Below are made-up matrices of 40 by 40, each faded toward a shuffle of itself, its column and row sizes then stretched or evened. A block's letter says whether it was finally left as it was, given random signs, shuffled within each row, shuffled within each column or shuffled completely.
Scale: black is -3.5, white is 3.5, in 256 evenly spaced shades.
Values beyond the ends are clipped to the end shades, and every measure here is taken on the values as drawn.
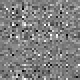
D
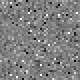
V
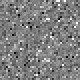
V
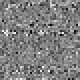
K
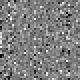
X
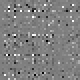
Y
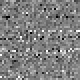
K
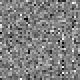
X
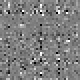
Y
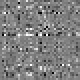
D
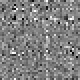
Y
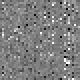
X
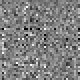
Y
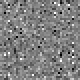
X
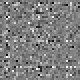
Y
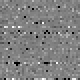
K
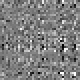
D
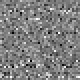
K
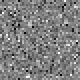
V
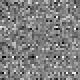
Y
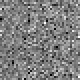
X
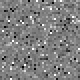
V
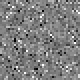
V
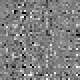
Y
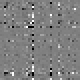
D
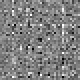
Y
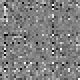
Y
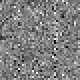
X
